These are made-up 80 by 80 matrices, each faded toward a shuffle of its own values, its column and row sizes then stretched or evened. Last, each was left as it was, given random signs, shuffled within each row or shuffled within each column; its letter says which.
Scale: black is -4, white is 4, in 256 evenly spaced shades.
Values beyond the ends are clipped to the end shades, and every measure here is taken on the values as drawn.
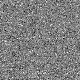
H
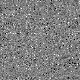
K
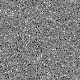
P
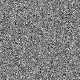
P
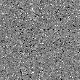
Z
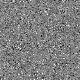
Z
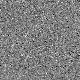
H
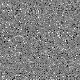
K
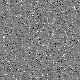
P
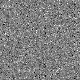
P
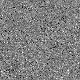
H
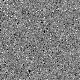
P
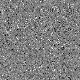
K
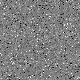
H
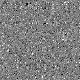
K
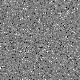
H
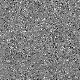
Z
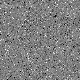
P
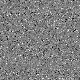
H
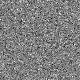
H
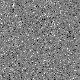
P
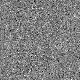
P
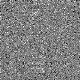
K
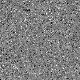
Z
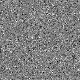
H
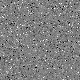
H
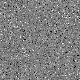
P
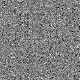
K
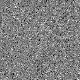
Z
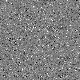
H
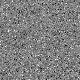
H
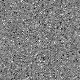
P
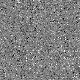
K
